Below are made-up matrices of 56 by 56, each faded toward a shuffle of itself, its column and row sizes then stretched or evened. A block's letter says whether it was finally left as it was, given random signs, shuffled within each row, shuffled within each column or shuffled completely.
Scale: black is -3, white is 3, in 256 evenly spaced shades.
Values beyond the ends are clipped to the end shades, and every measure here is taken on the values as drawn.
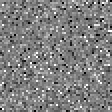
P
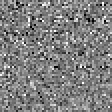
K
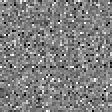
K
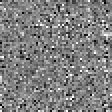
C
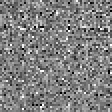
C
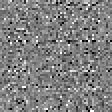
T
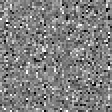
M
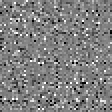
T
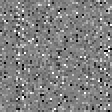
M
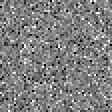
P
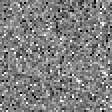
P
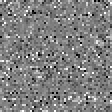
K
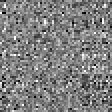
T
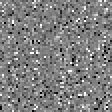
M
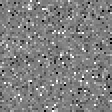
P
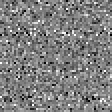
K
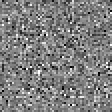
C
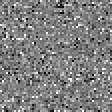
K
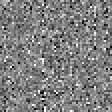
M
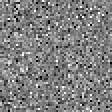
M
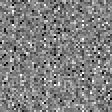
M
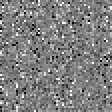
M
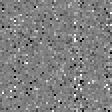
M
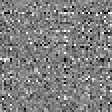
T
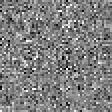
T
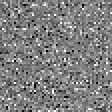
K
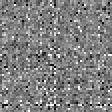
T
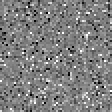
P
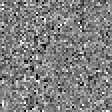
M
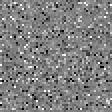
K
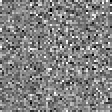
C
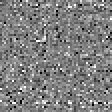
C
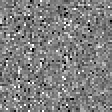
M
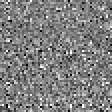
C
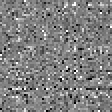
T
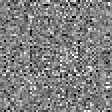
T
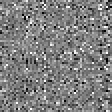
T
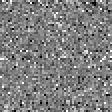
K
